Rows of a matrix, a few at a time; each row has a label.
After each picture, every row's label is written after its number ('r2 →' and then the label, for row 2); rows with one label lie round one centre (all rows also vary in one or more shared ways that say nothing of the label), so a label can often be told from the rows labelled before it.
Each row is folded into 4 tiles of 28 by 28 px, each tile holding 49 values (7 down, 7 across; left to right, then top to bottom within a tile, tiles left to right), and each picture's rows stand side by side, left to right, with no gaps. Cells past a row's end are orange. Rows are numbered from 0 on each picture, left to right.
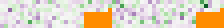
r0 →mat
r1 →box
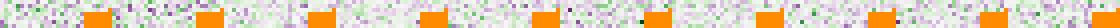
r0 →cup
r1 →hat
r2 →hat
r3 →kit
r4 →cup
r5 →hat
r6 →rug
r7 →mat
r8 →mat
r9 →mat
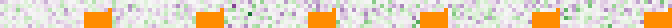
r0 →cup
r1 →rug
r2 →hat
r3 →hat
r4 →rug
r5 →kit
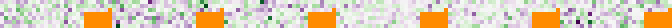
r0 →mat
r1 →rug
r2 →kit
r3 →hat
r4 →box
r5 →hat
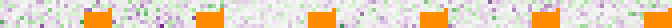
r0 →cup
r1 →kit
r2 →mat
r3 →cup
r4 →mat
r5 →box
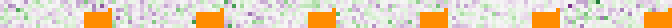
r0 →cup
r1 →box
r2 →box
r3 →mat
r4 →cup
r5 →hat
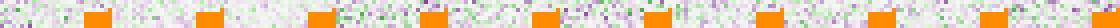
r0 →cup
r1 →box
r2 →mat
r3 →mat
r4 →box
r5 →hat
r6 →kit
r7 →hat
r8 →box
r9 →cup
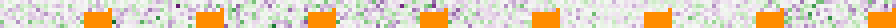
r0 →hat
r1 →hat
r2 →box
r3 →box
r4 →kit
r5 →kit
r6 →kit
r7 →cup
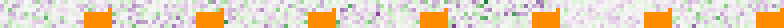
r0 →box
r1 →hat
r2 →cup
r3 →mat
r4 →cup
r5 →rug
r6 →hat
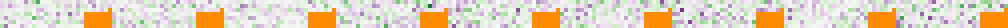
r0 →cup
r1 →cup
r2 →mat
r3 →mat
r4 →mat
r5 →hat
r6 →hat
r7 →box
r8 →box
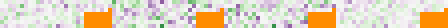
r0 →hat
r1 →hat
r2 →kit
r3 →box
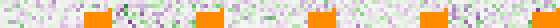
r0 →mat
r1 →hat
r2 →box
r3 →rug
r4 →box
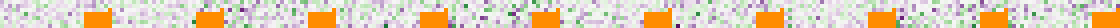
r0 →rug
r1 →rug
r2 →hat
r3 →cup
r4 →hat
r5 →box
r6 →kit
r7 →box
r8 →kit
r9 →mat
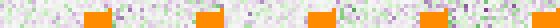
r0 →box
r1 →box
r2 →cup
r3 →rug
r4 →hat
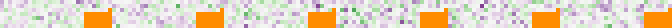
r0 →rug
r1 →box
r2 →cup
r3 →rug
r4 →hat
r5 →kit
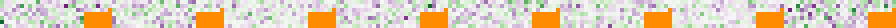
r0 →hat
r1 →cup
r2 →hat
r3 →mat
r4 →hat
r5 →rug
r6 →rug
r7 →mat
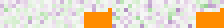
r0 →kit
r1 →cup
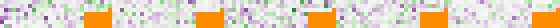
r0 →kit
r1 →mat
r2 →box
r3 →mat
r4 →kit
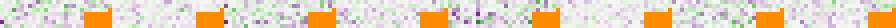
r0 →hat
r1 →hat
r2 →box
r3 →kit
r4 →hat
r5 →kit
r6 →mat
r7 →kit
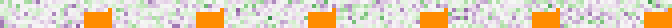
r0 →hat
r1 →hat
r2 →rug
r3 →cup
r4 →hat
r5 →hat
